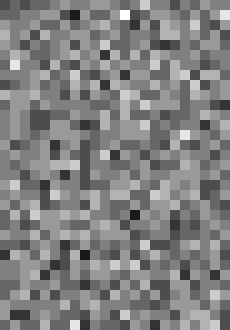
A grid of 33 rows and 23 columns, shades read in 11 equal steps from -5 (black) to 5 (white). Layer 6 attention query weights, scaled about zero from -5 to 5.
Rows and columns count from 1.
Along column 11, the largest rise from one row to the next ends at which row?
7
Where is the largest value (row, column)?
2, 13
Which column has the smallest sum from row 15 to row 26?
9
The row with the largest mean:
20
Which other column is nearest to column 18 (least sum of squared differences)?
3
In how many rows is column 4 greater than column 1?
14
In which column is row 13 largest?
15
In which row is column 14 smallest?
22
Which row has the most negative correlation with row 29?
6
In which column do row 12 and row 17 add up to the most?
8
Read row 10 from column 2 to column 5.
1 1 2 0
